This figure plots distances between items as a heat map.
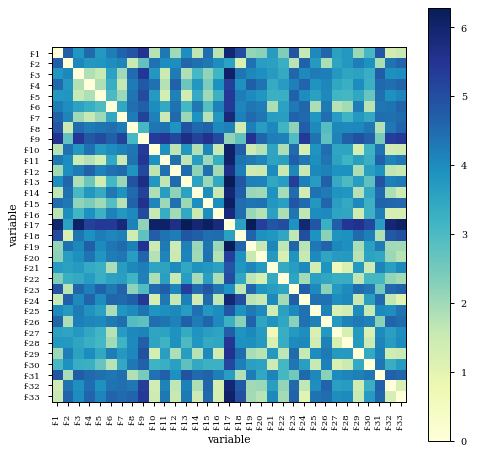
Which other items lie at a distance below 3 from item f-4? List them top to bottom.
f-3, f-5, f-7, f-11, f-13, f-15
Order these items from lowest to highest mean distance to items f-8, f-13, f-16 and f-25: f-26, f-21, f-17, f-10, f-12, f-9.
f-21, f-10, f-12, f-26, f-9, f-17
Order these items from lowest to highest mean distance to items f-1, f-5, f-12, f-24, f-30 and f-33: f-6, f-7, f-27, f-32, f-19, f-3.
f-32, f-19, f-27, f-3, f-6, f-7
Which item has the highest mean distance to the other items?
f-17
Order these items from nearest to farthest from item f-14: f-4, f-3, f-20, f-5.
f-20, f-3, f-5, f-4
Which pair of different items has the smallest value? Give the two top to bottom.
f-21, f-27
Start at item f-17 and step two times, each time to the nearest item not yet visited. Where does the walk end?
f-31
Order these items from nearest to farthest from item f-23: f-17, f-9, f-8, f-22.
f-8, f-9, f-22, f-17
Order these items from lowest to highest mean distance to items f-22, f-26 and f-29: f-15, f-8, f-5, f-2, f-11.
f-2, f-8, f-5, f-11, f-15
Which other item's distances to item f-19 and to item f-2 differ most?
f-18
